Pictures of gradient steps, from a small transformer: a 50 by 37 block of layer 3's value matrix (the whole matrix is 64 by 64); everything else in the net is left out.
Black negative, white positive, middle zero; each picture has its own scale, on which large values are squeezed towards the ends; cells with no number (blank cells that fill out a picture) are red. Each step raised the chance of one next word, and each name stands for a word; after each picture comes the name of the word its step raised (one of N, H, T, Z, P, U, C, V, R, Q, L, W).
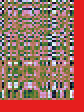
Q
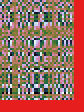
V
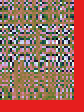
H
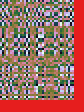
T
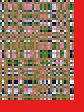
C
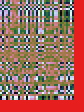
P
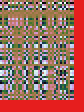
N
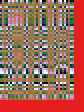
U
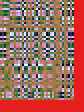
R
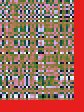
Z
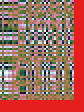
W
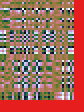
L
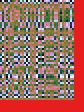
U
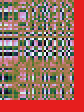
V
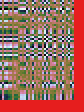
L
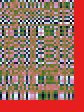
C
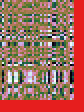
W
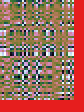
U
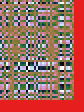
N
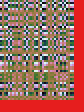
H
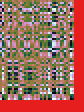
V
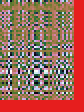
U
